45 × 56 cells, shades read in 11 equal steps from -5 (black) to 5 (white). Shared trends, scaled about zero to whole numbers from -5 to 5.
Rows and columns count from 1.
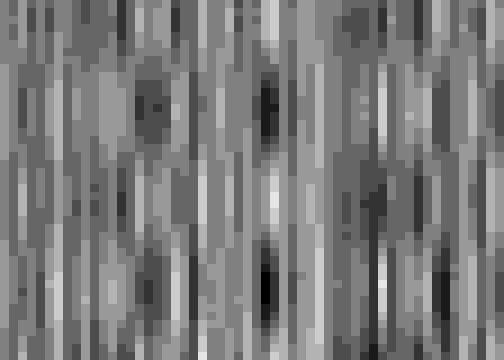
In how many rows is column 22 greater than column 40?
5
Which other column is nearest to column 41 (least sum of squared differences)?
54
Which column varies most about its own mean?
31
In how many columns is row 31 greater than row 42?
7
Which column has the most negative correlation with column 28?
42
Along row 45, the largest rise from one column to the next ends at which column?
23
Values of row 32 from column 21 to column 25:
0 -2 1 0 1
